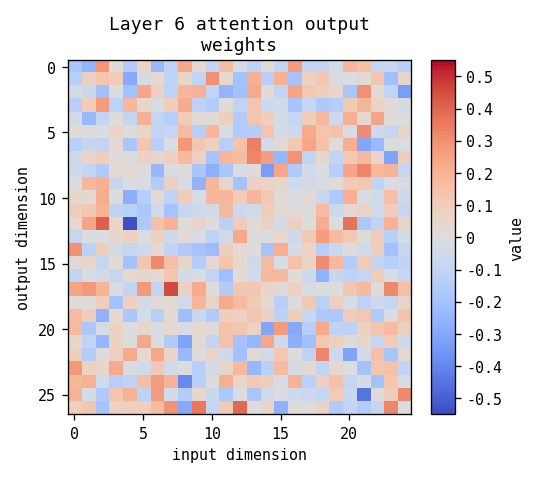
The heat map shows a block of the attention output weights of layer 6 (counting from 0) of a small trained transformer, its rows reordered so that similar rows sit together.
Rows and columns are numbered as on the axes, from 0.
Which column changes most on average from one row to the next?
21
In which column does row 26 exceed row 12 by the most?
4
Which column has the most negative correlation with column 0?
8
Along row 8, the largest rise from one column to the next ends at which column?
15
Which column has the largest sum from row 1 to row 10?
13
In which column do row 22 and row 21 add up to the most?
18
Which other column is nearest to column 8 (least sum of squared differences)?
17
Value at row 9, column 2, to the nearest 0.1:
0.2
